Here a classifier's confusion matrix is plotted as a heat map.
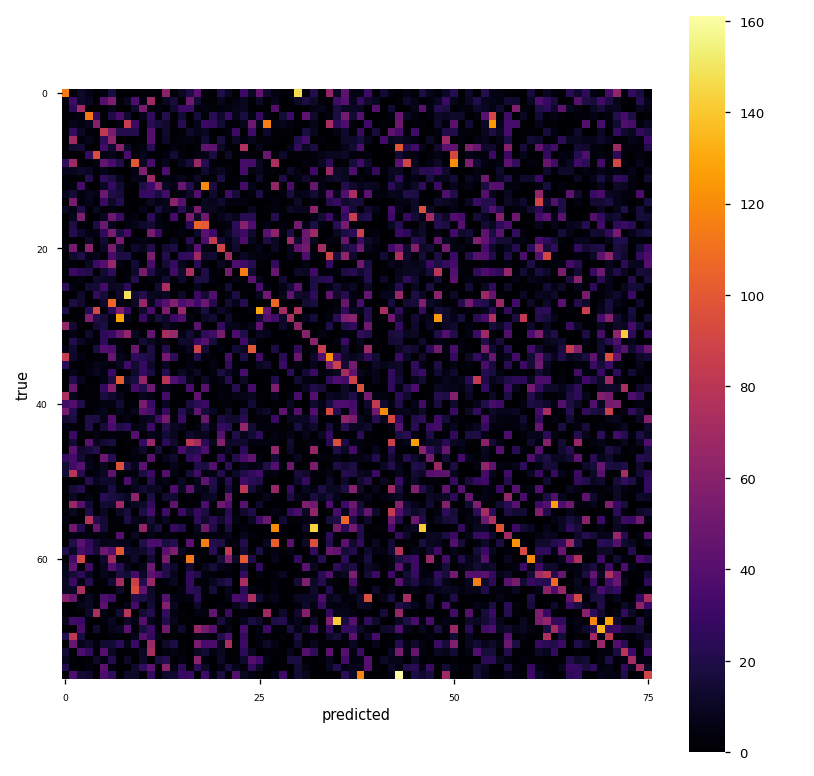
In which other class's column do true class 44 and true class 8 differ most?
4
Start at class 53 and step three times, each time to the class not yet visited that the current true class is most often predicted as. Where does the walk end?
50
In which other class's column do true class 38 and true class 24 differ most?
72
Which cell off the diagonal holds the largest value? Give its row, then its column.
75, 43
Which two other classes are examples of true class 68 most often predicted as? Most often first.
35, 70
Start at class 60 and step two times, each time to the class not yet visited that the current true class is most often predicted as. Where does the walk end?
37
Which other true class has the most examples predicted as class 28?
41
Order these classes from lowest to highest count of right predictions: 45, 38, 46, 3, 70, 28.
46, 28, 70, 38, 3, 45
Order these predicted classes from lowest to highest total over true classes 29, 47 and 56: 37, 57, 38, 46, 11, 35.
57, 38, 11, 35, 37, 46
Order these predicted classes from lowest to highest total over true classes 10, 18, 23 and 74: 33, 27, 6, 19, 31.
33, 19, 31, 6, 27
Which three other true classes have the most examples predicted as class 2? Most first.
60, 64, 16
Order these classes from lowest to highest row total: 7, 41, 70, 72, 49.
70, 72, 49, 7, 41
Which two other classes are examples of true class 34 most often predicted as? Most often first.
70, 0
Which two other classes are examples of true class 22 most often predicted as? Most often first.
6, 38
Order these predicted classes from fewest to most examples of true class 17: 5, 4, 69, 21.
21, 4, 69, 5
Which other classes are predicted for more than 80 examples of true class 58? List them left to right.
18, 27, 32
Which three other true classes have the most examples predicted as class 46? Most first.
56, 15, 27
